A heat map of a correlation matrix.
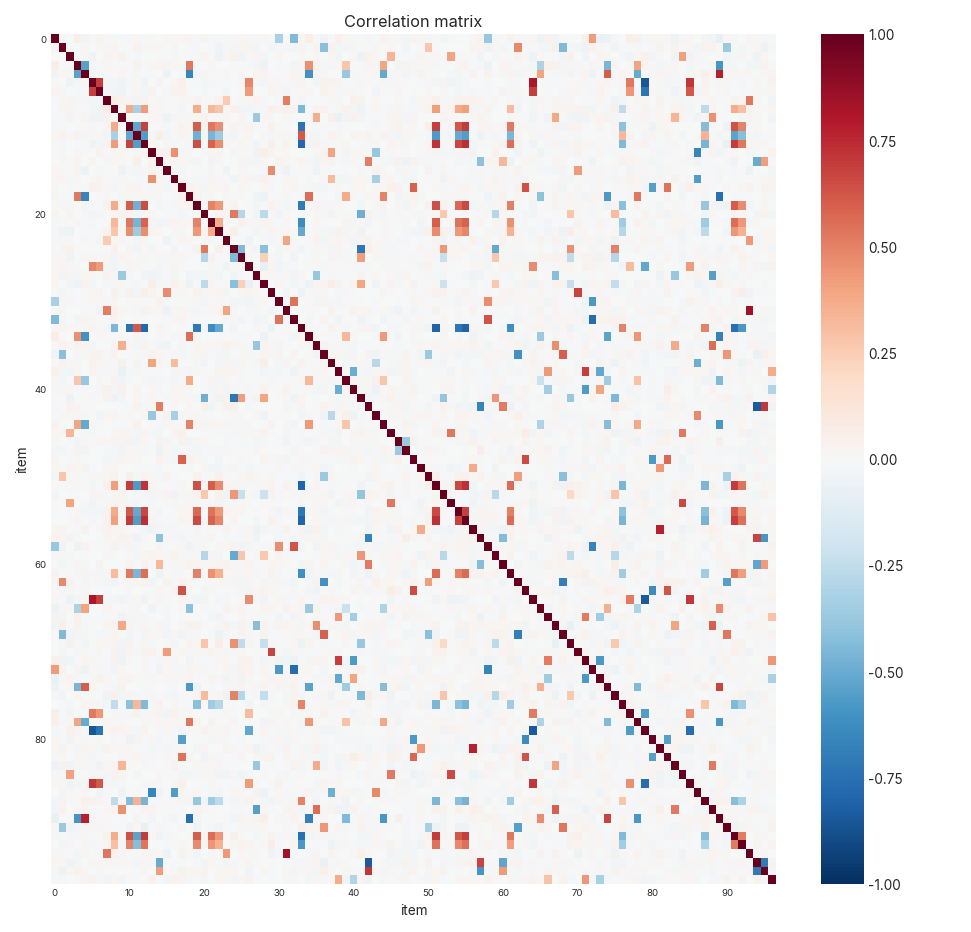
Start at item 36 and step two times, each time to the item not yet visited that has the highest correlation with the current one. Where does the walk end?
90
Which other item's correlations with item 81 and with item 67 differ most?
56
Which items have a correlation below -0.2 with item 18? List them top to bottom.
4, 65, 74, 89
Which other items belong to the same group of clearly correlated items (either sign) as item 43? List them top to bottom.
13, 16, 37, 86
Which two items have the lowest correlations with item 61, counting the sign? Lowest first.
33, 11
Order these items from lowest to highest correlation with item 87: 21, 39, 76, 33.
21, 39, 76, 33
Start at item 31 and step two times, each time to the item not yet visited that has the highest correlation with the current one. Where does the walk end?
7
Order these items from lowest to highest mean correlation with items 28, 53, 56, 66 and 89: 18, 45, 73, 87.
18, 73, 87, 45
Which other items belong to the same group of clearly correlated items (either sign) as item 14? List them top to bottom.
42, 57, 60, 94, 95
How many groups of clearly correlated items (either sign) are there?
16
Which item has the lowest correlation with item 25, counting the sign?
24
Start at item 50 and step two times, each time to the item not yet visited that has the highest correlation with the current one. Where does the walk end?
1
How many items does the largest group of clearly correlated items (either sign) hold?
16
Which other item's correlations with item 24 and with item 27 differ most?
41
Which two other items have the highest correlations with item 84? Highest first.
53, 45
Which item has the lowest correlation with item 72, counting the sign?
32
